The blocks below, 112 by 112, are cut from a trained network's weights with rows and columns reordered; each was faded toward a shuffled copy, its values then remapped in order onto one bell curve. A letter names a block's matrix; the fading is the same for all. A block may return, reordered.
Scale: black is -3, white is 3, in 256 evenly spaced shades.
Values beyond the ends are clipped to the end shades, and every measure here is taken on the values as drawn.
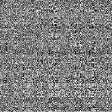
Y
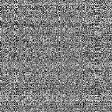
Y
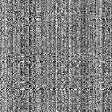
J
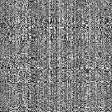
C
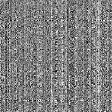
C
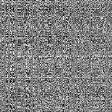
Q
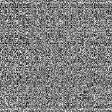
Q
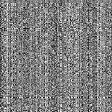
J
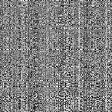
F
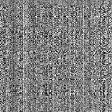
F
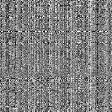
J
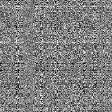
Q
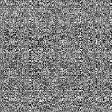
Y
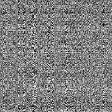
Q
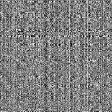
F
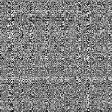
Y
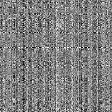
J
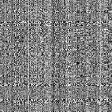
F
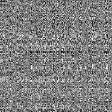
Q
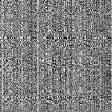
F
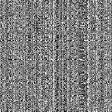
C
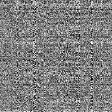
Y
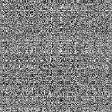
Y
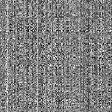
F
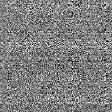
Y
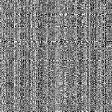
J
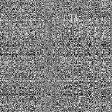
Q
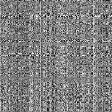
F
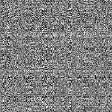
Q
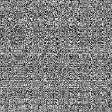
Y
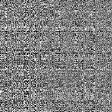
Q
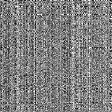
J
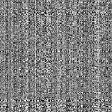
F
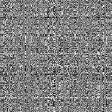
Q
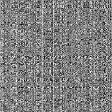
F
